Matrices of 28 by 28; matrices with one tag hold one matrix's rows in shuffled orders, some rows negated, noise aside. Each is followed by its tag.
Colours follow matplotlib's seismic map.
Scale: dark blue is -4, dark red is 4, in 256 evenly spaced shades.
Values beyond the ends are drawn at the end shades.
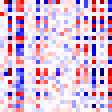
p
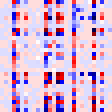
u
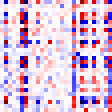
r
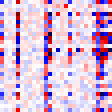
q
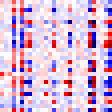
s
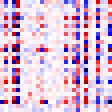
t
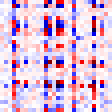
u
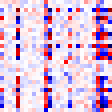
q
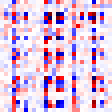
u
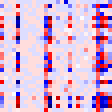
q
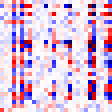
s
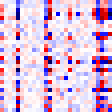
q
